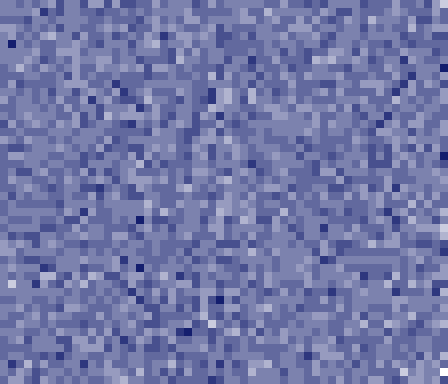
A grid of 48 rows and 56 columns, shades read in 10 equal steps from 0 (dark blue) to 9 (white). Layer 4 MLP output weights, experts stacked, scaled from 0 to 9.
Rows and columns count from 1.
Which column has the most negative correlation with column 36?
52
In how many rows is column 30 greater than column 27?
17
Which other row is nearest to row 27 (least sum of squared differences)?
23
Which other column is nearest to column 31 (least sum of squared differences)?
35
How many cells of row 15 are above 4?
12
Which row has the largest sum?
47
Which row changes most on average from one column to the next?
46
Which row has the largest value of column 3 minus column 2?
6
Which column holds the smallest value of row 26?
8
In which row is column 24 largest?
24
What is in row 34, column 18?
0
